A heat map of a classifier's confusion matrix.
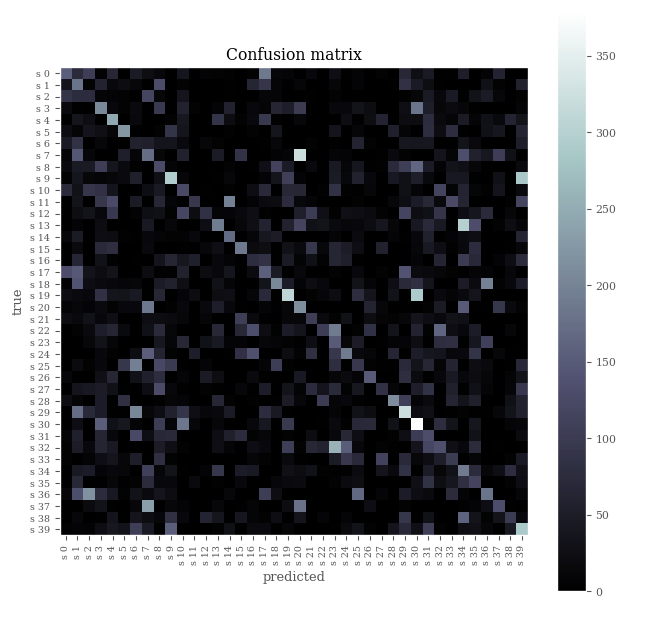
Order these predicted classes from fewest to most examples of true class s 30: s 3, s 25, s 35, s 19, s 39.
s 39, s 35, s 25, s 19, s 3
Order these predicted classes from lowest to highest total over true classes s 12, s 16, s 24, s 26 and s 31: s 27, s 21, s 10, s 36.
s 27, s 36, s 10, s 21
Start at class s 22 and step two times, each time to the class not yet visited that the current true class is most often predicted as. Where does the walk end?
s 36
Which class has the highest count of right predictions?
s 30
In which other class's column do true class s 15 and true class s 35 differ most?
s 21
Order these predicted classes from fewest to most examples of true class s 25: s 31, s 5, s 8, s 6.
s 31, s 5, s 8, s 6
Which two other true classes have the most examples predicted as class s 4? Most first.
s 11, s 12
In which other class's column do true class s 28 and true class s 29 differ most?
s 6
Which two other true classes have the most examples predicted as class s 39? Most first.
s 9, s 11
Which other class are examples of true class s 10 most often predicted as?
s 32
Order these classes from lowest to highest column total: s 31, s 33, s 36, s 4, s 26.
s 26, s 36, s 33, s 4, s 31
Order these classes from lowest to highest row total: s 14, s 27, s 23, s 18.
s 14, s 23, s 27, s 18
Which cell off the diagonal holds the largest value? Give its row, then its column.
s 7, s 20
